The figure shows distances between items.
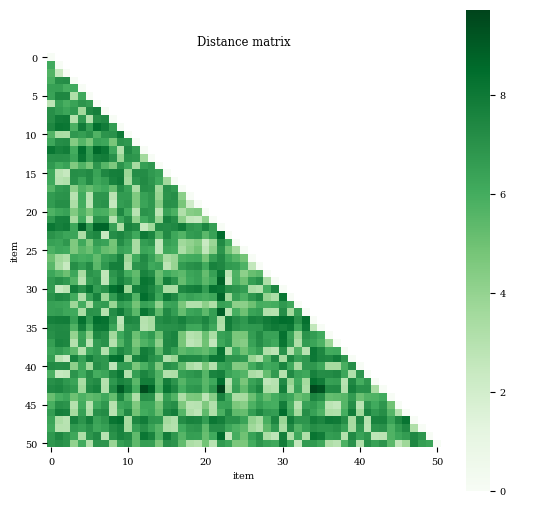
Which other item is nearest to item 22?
12
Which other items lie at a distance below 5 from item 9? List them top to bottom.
12, 13, 22, 34, 35
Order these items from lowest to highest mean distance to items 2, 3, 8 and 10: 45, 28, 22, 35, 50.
45, 50, 28, 35, 22
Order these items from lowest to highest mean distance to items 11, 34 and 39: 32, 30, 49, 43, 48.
48, 32, 30, 49, 43
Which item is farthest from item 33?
22
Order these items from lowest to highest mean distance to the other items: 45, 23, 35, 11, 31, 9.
45, 11, 23, 31, 35, 9
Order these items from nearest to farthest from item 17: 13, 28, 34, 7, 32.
32, 28, 7, 13, 34
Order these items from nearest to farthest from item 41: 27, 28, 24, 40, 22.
27, 28, 24, 40, 22
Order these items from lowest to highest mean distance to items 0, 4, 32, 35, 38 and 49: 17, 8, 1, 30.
17, 8, 1, 30
